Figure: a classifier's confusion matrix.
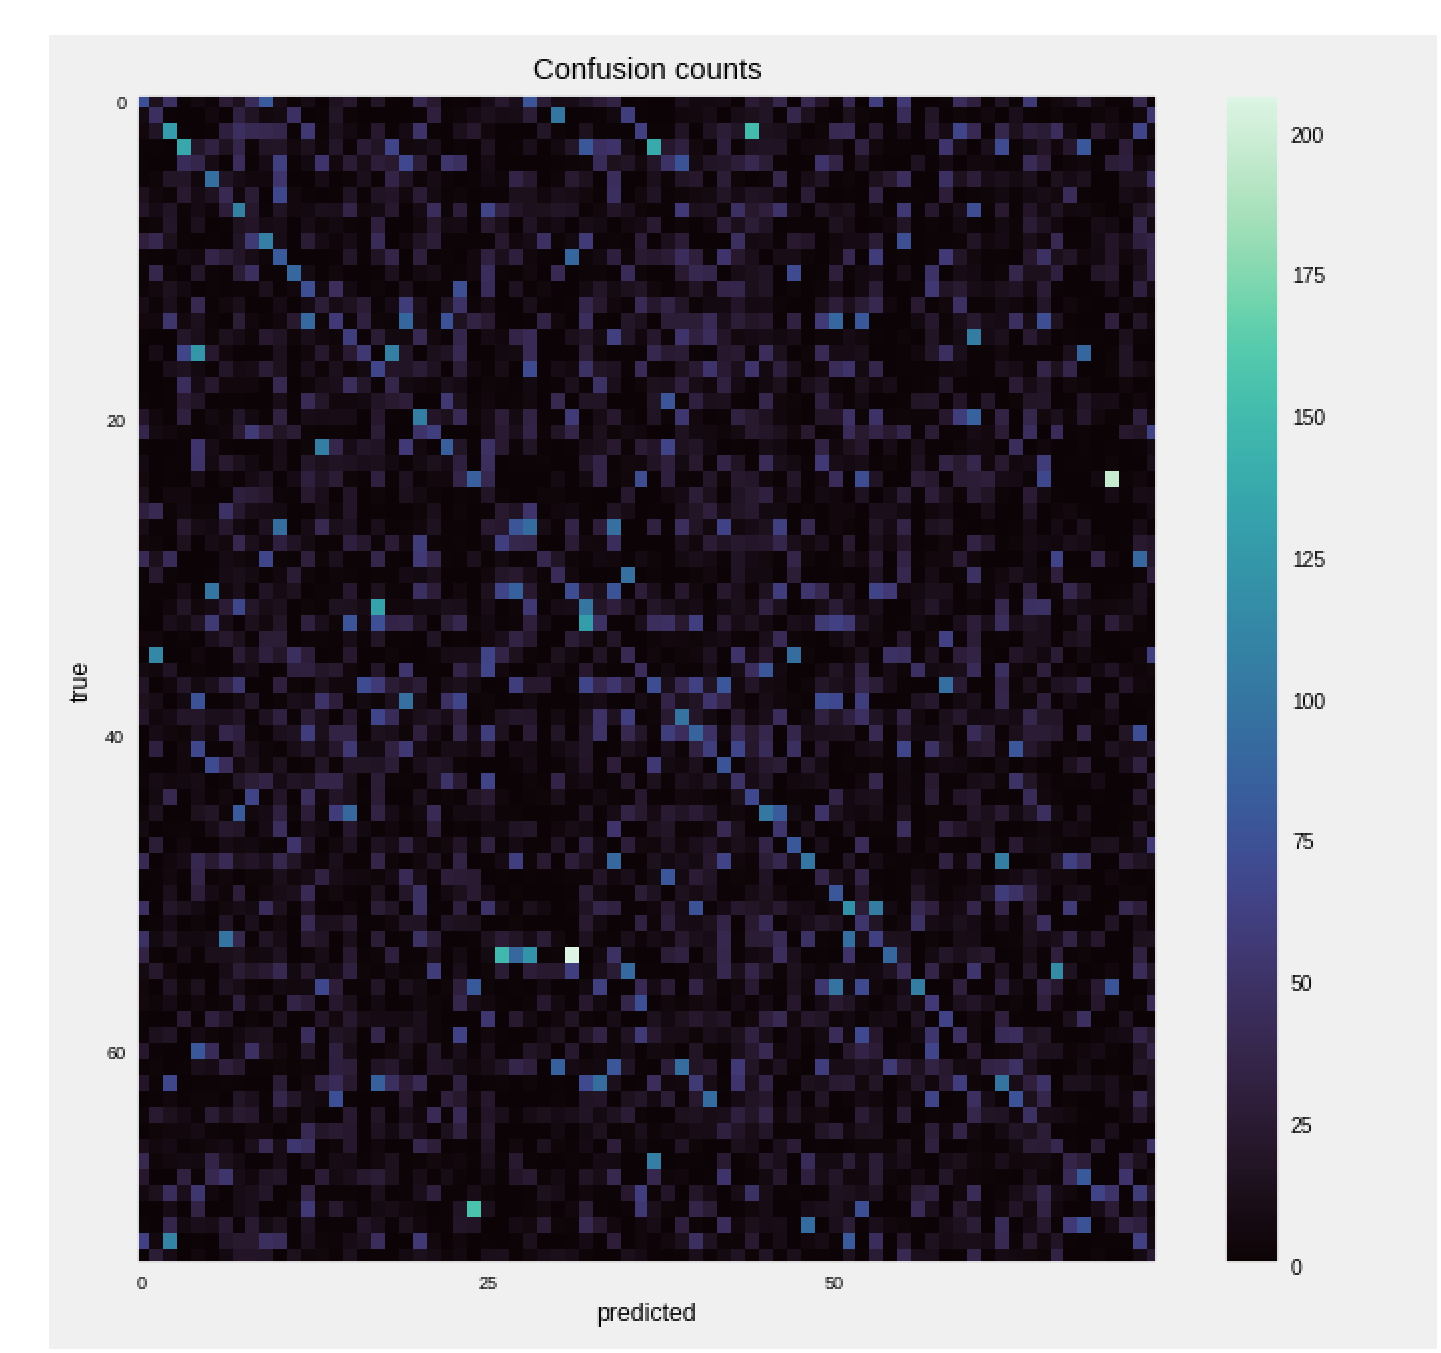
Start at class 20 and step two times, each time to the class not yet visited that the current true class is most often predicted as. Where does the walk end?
4
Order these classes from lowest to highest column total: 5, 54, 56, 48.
54, 56, 48, 5
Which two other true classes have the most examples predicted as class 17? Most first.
32, 62
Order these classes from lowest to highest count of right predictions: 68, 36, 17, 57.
36, 57, 17, 68
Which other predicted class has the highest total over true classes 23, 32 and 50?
17
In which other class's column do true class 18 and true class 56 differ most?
50
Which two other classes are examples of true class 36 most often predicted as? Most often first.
45, 25
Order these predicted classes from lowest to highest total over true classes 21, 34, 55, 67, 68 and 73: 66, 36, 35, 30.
36, 30, 35, 66
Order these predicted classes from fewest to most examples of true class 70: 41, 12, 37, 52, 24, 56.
37, 41, 56, 12, 52, 24
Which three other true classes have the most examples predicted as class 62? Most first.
48, 3, 50
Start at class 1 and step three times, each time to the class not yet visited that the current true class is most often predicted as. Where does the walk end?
47
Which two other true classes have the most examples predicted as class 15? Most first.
45, 33
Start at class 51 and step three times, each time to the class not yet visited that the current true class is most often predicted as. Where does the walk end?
10
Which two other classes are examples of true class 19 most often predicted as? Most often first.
38, 22
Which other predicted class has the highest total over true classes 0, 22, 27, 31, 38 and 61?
34
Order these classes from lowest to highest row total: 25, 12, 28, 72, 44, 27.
25, 44, 12, 28, 72, 27
